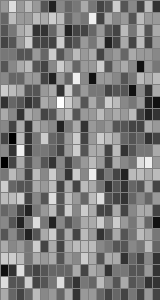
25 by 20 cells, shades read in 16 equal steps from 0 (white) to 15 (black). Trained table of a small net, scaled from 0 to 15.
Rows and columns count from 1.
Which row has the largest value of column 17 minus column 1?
8
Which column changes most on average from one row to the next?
1
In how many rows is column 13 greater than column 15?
9
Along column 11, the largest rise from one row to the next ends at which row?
23
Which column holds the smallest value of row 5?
7
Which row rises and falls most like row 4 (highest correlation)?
3
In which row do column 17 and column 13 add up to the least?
10
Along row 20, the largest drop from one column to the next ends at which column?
11
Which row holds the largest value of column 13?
20
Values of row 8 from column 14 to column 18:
11 10 10 14 7
